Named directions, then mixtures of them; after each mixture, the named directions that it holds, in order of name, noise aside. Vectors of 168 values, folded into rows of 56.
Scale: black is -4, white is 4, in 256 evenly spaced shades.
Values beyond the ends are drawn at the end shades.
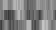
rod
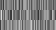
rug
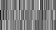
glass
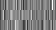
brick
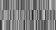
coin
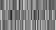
brick, coin, rug.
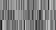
coin, glass, rod.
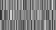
brick, coin, rug.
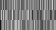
brick, coin, rug.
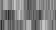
rod.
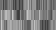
rod, rug.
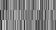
coin, glass.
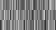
coin.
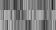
brick, rod.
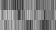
rod.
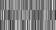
brick, rod, rug.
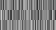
rug.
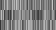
brick, rod, rug.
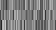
coin, glass.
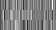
brick.
